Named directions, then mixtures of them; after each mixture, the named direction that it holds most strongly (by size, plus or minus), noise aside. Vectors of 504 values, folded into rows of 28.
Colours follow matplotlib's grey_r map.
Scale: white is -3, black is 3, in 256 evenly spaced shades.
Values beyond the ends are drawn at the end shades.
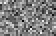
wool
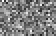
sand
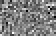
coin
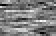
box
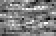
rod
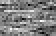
box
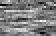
box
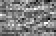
rod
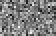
coin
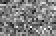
wool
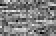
box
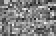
coin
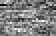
box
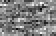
box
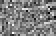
coin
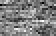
box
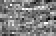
rod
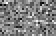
sand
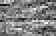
box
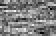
box
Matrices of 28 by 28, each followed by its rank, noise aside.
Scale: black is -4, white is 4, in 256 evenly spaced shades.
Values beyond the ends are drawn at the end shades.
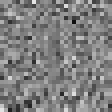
five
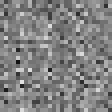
six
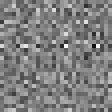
five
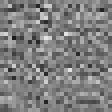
five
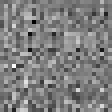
five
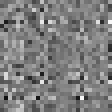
three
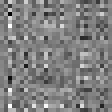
two
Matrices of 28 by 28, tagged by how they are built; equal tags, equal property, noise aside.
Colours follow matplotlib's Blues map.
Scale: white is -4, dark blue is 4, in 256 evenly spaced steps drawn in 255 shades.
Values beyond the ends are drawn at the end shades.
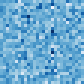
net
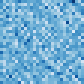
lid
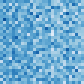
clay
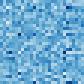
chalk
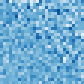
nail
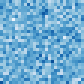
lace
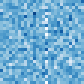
net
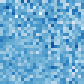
nail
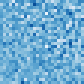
nail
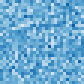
lace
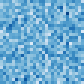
clay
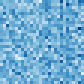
clay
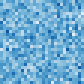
lace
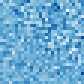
nail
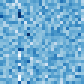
net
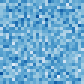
lace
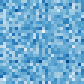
clay
